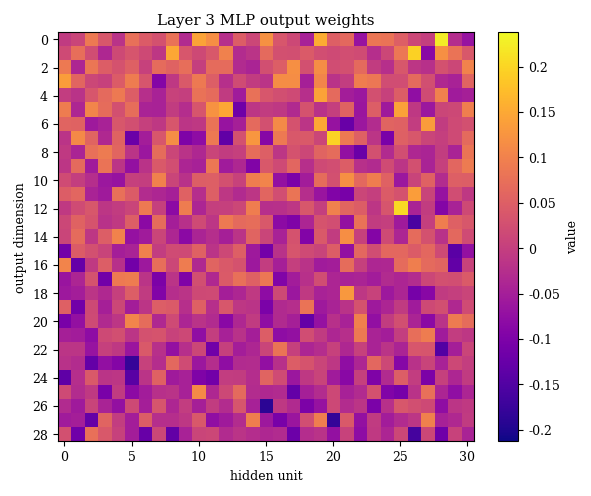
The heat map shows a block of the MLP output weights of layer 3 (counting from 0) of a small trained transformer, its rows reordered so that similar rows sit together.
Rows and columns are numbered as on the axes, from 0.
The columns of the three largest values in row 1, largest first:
26, 8, 28
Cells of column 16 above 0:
12
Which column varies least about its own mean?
13
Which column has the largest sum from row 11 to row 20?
22
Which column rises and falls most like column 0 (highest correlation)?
11
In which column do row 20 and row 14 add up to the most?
29
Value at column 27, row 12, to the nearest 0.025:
0
